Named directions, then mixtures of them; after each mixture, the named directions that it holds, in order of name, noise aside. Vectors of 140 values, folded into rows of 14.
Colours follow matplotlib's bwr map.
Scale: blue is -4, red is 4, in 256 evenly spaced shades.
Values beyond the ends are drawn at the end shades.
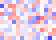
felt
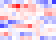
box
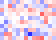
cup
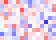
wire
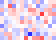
cup.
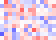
cup, wire.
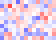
cup, felt.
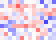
box, wire.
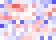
box, felt, wire.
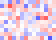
cup, felt.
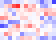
box.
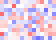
cup, felt, wire.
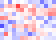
box, cup, wire.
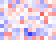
cup.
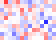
wire.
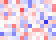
wire.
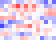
box.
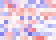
cup, wire.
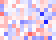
cup, felt, wire.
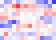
box.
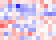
box, cup, wire.
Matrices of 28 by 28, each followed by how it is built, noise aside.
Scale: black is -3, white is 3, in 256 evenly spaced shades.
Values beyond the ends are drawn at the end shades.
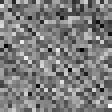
Toeplitz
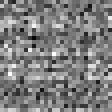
blocks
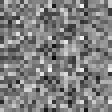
repeating rows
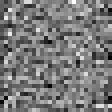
repeating rows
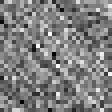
Toeplitz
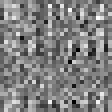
blocks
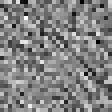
Toeplitz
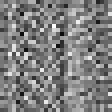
repeating rows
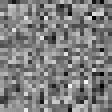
low rank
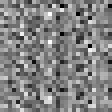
repeating rows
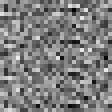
repeating rows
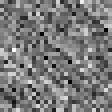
Toeplitz
